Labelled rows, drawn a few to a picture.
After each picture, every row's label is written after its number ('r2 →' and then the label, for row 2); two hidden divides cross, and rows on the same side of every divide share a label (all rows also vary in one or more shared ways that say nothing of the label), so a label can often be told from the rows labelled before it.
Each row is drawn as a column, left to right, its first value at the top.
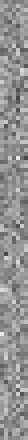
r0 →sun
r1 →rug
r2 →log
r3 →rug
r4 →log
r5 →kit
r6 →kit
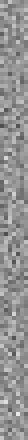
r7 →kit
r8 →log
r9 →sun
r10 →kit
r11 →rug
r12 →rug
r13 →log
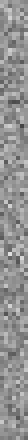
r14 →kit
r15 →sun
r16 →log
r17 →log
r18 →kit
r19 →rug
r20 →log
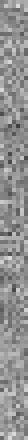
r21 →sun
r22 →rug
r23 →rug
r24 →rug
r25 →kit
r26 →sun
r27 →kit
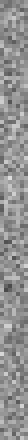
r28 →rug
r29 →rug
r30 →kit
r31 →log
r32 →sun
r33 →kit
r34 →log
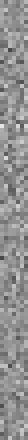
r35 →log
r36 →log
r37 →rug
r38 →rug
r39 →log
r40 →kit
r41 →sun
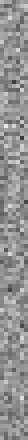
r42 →kit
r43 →sun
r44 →kit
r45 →kit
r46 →kit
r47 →sun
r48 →log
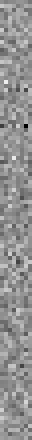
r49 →kit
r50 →sun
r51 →log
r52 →log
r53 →kit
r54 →rug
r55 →kit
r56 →sun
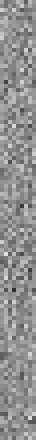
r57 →log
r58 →kit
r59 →sun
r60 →rug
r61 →kit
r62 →log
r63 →sun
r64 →rug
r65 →rug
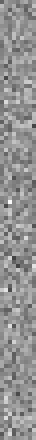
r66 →log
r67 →sun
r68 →rug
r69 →log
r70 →rug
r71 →log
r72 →sun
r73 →sun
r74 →kit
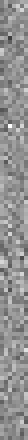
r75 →sun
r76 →sun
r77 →rug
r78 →log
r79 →log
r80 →log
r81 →sun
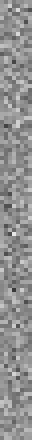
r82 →kit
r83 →rug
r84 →kit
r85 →rug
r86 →rug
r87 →sun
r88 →log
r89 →kit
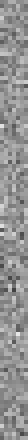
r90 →sun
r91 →rug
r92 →sun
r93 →rug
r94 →sun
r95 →log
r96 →sun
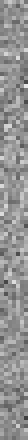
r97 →sun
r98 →sun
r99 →log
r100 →log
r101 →sun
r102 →kit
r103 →kit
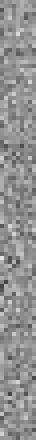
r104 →rug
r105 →kit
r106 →log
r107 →sun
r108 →kit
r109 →kit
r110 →sun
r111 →log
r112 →rug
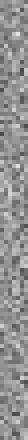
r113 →kit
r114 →rug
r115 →sun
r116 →log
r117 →log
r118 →sun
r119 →kit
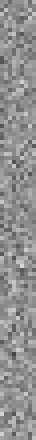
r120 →rug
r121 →rug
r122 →kit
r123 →log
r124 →sun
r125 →sun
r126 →kit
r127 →log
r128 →kit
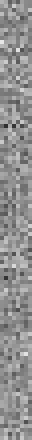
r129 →kit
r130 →kit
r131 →log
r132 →kit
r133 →log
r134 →rug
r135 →sun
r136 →sun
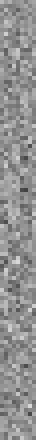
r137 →log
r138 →kit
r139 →rug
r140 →sun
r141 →sun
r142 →rug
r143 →rug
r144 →kit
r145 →sun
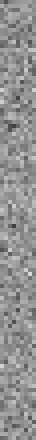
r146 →sun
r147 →sun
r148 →kit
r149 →kit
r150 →log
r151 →kit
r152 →rug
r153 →log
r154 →sun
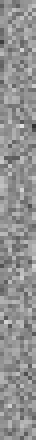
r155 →sun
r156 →rug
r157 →kit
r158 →sun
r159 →rug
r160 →log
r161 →log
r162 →kit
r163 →kit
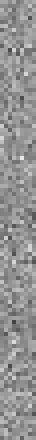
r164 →log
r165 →kit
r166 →rug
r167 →sun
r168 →log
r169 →log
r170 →kit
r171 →kit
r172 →log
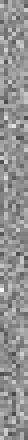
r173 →log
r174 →kit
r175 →log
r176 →log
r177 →rug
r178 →rug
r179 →sun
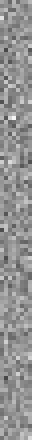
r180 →kit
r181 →sun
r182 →kit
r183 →kit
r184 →sun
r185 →rug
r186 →rug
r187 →rug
